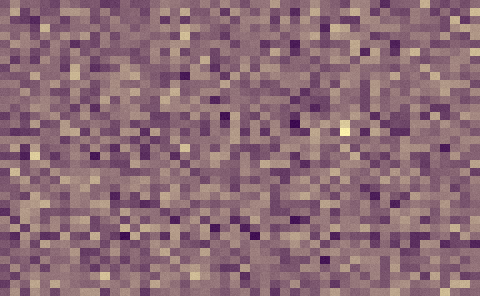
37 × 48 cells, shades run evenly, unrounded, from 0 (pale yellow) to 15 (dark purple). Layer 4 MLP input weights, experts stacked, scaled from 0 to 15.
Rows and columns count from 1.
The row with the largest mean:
30
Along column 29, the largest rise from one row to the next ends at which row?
22
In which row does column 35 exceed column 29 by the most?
3
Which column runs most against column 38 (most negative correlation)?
27
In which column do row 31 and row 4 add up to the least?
5
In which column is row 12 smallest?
18
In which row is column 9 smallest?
28
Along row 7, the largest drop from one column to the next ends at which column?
38
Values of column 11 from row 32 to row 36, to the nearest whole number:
9 11 9 3 7
